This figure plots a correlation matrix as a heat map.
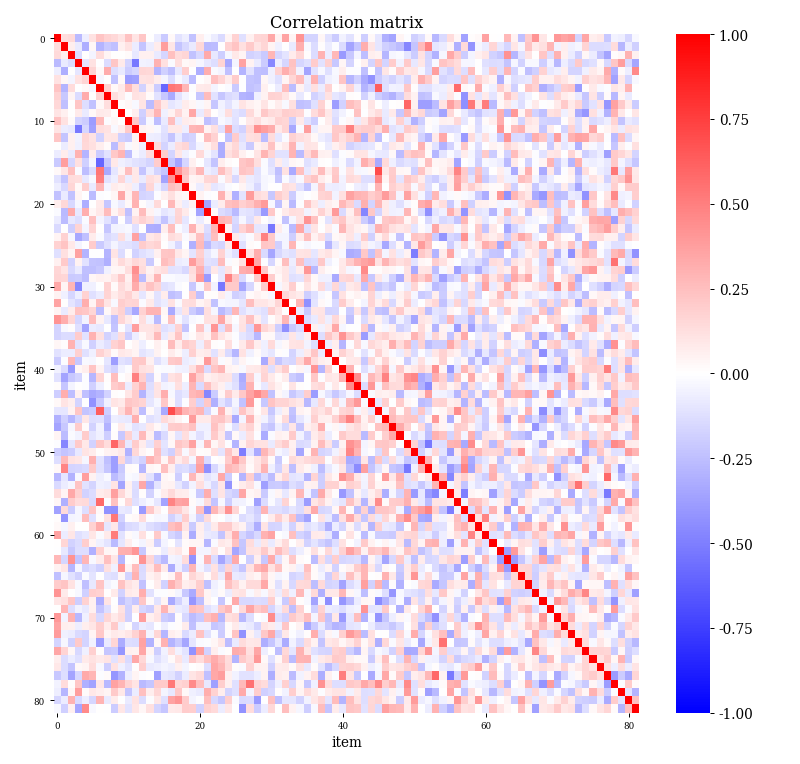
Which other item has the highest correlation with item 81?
4
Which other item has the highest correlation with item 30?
70
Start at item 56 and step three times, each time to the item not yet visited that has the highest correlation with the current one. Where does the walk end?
16
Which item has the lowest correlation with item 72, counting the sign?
26
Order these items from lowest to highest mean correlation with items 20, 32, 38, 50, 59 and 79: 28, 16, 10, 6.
10, 28, 16, 6
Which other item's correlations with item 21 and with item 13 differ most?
57
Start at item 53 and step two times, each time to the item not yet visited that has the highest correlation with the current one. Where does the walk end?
40
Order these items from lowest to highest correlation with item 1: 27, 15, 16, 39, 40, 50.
50, 40, 39, 16, 27, 15
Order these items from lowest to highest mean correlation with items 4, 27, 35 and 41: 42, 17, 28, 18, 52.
52, 18, 17, 28, 42
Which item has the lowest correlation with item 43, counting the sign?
21
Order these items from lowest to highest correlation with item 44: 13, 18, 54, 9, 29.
29, 13, 18, 9, 54
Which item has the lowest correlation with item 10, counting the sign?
5
